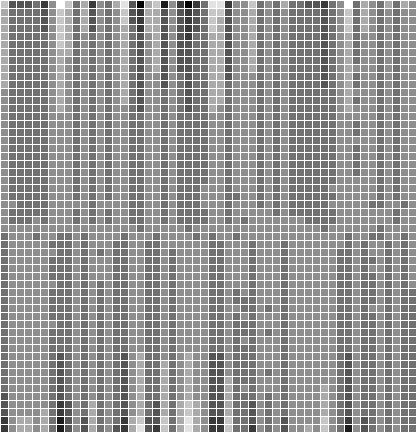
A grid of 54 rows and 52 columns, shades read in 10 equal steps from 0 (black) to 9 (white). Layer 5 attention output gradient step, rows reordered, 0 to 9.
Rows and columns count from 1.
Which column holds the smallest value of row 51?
8
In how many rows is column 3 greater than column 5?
3
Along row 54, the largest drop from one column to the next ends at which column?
19
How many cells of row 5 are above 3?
46
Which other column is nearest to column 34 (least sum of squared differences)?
31
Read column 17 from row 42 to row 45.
5 5 5 5
